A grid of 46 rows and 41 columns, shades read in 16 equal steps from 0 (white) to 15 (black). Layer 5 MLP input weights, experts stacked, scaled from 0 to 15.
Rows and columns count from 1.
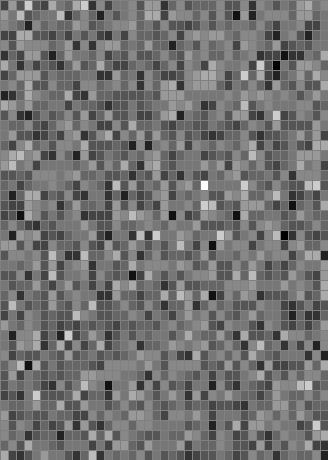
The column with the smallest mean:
31
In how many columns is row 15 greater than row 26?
18
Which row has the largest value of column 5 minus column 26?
19
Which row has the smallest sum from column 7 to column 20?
1
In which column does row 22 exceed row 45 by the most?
22
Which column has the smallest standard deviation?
6
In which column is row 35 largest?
40
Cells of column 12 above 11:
3
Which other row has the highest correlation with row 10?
20
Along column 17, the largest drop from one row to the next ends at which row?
29
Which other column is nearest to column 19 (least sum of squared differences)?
16
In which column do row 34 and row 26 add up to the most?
10
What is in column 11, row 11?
9
